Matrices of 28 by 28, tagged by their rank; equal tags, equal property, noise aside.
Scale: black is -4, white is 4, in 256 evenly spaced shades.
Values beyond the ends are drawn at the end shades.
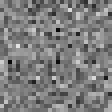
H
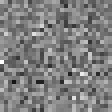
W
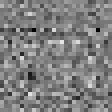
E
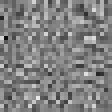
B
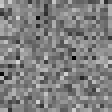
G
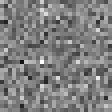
H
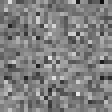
E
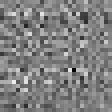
E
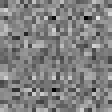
B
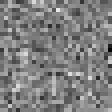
G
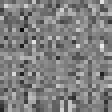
W
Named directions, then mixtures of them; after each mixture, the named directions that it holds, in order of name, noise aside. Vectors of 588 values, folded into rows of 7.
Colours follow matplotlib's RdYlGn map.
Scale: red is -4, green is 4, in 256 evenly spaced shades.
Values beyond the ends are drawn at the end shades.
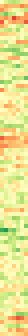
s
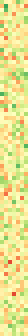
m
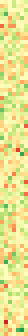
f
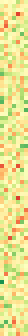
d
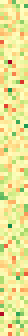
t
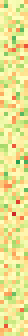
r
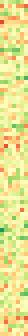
f, m, s.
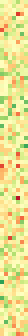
d.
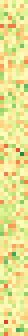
f, r.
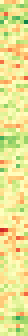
s.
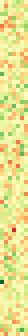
d, f.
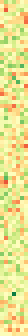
m, r, s.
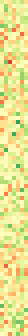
d, m, t.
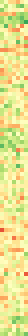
d, s.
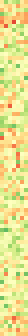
d, r, s.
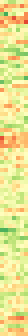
s.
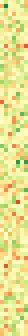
m, r.
